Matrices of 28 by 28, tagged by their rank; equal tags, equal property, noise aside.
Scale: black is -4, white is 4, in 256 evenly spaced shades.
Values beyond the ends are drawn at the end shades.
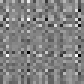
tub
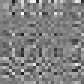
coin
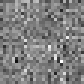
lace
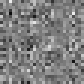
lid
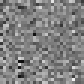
lace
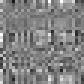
coin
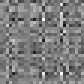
coin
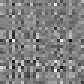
coin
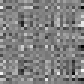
coin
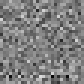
lace
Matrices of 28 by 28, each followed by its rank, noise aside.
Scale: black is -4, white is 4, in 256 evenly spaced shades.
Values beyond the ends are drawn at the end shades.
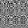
three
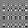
one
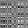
one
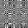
two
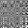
three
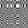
one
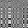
one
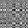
one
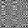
two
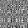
three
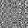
three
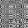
three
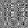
two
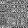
four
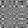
one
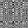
two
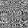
four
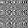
two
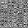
four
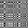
one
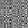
three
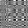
one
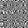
three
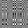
one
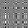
one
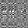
two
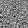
four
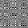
two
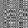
two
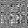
two
